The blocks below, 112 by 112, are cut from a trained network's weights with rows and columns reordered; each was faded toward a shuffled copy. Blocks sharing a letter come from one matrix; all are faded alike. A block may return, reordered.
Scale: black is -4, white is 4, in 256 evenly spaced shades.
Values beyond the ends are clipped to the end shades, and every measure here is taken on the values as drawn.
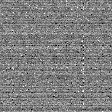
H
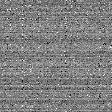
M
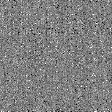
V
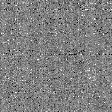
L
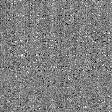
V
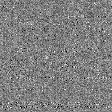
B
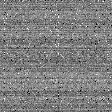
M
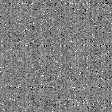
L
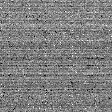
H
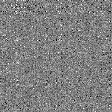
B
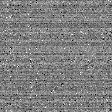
M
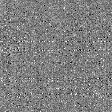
V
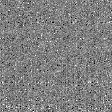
V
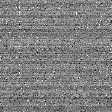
M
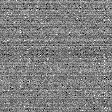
H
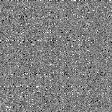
V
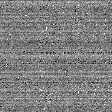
H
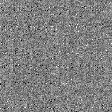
B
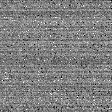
M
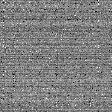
M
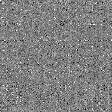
V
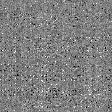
L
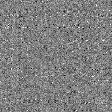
B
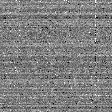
H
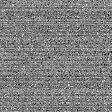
M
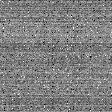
M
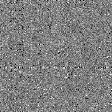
B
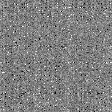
L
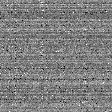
H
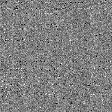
B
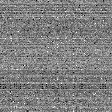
H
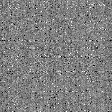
L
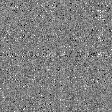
V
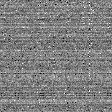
H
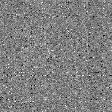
B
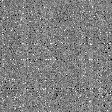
L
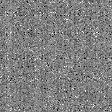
L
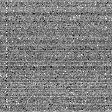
H
